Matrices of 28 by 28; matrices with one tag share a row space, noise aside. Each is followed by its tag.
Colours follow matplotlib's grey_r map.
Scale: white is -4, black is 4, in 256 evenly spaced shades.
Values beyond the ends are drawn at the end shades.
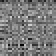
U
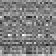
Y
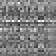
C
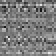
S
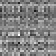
C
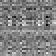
Y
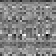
Y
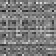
S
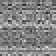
Y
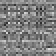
S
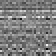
Y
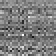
U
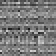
C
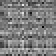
U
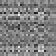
C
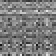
Y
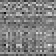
S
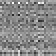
C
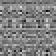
Y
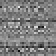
C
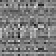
C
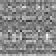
Y
